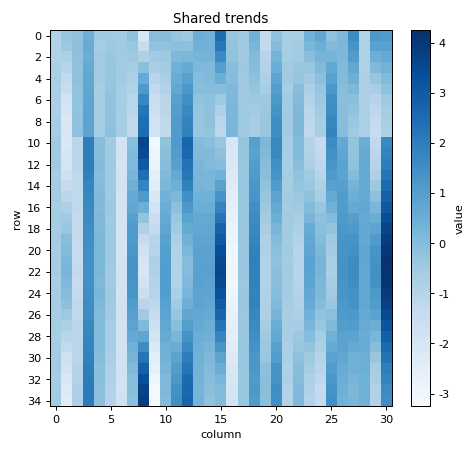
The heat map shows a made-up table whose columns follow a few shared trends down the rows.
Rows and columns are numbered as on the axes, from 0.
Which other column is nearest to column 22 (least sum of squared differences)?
19
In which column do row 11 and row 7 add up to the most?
8
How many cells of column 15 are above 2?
13
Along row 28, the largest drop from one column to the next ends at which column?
16
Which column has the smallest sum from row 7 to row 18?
9
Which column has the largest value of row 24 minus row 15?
15
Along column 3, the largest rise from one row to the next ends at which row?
10
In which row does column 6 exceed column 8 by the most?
0
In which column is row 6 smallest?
1
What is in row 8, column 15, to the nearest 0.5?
-1
